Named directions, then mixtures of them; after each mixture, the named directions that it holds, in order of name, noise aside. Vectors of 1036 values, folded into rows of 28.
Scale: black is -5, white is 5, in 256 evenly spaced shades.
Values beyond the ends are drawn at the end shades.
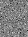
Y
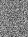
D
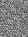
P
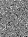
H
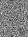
D, Y.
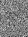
D, H, P.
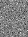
Y.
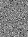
Y.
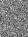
H, P, Y.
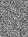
P, Y.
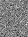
D, H, P.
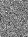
H, P, Y.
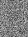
D.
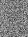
D.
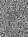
D, H, Y.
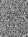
D, H, P.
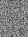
D, Y.
